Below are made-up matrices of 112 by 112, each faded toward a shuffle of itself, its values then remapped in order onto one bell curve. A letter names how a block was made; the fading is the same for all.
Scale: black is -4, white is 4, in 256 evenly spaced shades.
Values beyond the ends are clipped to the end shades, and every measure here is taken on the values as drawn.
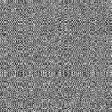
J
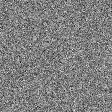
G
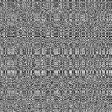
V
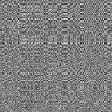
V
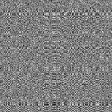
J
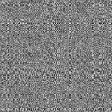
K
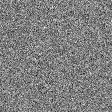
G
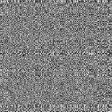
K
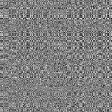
V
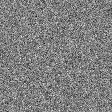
G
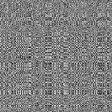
J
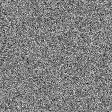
G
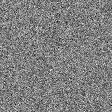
G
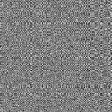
J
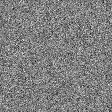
G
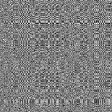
V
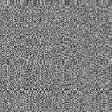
K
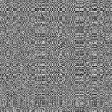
V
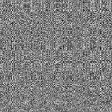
K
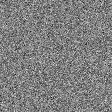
G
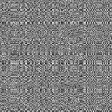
V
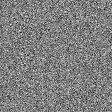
G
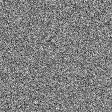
G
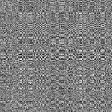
V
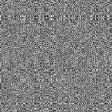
K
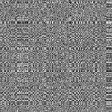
V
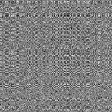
J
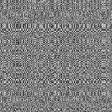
V
